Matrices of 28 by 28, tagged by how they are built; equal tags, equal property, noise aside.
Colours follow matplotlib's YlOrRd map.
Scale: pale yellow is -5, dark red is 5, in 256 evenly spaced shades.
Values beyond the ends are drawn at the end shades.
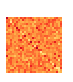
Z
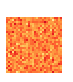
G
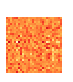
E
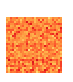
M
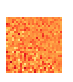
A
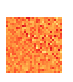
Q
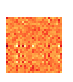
E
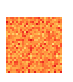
M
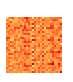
G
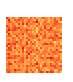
G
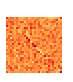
Z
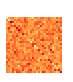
Z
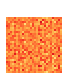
G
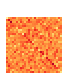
Z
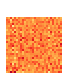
E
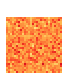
M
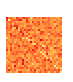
Z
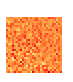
A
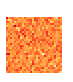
Z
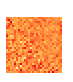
A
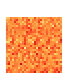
M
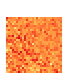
A
